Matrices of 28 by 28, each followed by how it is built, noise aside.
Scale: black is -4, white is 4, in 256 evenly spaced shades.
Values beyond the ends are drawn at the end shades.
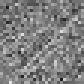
Hankel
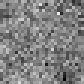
smooth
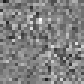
block diagonal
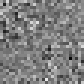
block diagonal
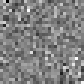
block diagonal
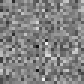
low rank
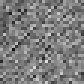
Hankel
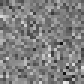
block diagonal
